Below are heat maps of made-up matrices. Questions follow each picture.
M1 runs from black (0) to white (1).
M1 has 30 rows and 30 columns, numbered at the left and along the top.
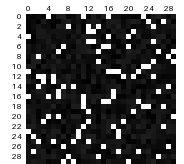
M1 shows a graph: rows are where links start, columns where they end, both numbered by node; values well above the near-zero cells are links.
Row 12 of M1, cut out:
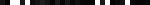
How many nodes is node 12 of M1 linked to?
6
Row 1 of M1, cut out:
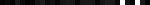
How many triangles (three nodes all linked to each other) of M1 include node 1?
0
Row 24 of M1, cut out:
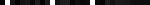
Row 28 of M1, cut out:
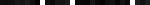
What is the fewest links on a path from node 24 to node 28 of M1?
6
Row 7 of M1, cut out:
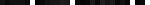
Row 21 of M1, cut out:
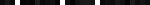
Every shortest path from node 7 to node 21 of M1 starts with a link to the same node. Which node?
node 14
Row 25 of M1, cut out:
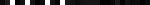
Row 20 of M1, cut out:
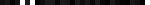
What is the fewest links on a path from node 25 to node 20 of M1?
3
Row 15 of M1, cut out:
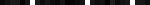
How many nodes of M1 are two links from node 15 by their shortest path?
6
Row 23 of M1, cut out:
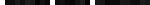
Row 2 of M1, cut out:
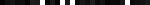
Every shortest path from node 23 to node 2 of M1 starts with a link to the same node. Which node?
node 0
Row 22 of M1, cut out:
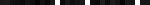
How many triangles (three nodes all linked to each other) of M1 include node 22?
1
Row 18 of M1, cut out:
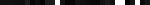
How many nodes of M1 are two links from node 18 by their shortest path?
6
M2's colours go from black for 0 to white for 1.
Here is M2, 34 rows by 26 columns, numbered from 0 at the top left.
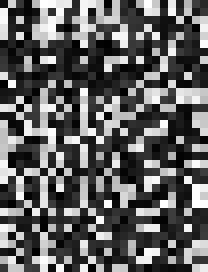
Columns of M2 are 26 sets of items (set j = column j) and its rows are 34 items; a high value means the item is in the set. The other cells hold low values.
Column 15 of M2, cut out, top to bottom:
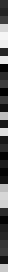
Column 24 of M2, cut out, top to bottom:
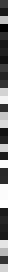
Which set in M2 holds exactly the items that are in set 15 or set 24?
25
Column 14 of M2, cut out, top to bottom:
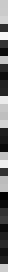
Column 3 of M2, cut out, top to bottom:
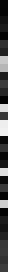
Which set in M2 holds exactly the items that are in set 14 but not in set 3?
7
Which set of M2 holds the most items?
5
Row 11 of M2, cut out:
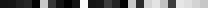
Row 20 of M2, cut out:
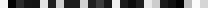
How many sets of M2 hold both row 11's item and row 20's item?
7
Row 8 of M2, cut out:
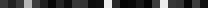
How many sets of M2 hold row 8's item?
3
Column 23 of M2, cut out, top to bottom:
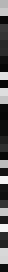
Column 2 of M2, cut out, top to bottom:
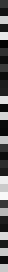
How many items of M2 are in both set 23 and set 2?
4
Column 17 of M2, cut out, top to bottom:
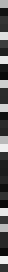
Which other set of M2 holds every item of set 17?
6
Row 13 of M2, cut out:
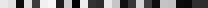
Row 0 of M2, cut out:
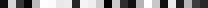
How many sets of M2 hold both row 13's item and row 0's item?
8
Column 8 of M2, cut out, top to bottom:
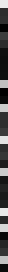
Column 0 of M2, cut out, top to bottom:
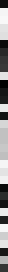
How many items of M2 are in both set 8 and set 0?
6
